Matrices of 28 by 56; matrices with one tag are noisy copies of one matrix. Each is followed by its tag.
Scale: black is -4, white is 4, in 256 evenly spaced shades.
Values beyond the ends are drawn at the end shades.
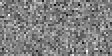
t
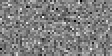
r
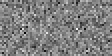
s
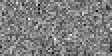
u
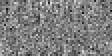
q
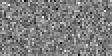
r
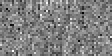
q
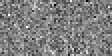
t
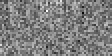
q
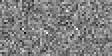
s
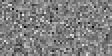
r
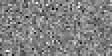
r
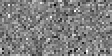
t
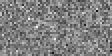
u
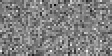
t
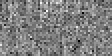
q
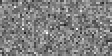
s
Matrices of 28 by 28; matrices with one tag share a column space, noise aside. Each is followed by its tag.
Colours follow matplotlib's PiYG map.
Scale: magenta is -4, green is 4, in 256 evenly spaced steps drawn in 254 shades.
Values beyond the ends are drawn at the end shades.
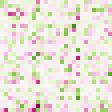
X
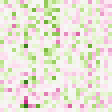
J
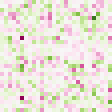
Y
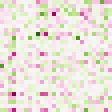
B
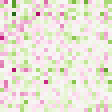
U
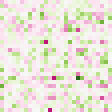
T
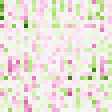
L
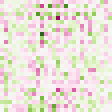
U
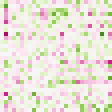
B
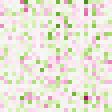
B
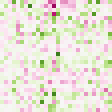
U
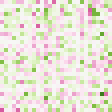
B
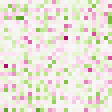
Y
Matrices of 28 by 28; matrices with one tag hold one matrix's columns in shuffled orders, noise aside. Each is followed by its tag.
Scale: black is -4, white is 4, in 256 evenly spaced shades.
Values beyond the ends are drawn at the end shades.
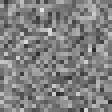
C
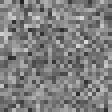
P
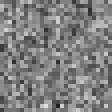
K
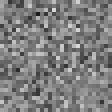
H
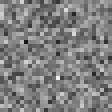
C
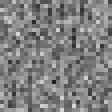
K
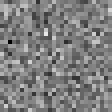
C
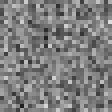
K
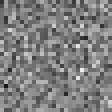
H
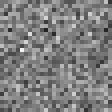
P
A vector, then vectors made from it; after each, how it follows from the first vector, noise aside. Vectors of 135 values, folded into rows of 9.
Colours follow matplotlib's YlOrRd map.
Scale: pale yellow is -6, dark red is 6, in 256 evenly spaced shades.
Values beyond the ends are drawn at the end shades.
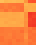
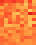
sign-scrambled.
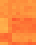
reversed, negated, shrunk.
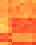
reversed, negated.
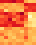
negated, scaled up.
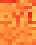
sign-scrambled.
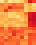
scaled up.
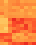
reversed, negated.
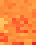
reversed, negated, partly zeroed.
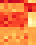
negated, scaled up.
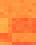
reversed, negated, shrunk.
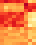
negated, scaled up.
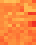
partly zeroed.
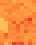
reversed, negated, partly zeroed.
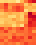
scaled up.
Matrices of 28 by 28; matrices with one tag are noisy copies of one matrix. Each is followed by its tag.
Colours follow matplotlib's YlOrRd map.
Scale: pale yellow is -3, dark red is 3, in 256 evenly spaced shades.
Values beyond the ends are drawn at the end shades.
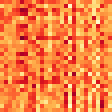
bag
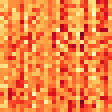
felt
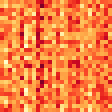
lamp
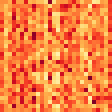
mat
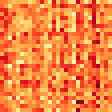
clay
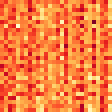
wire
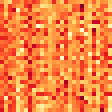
wire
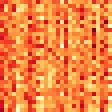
wire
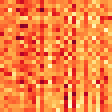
bag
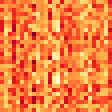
mat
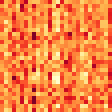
mat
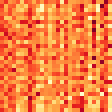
wire
